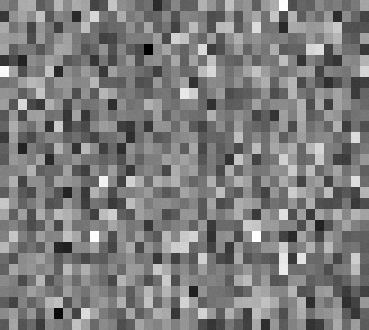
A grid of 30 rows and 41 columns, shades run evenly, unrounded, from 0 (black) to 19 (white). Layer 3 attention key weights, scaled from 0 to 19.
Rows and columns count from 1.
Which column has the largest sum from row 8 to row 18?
33
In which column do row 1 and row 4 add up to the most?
32
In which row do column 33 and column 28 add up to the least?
24
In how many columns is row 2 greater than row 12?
22
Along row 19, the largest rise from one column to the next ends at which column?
15
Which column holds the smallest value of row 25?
37
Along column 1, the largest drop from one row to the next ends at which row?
8
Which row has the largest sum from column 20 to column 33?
28
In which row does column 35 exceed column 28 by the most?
5
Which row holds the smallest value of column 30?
30
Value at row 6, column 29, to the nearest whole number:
7
